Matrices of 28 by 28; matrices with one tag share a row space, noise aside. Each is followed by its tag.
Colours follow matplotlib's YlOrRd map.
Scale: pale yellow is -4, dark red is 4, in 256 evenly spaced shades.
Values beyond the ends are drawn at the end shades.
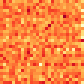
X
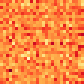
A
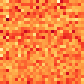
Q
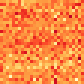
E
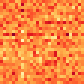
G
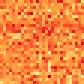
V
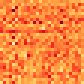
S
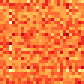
A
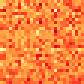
E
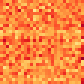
X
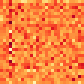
A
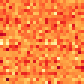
Q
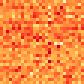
V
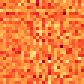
V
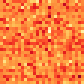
V
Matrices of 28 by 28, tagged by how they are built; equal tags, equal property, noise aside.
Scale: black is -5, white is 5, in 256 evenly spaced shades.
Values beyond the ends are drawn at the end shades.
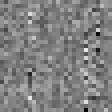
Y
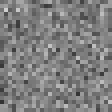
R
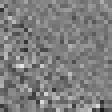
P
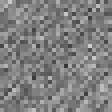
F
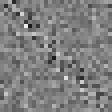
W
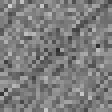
F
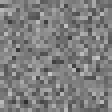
R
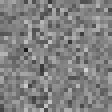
Y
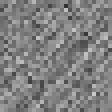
F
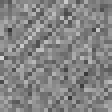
F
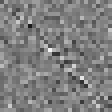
W
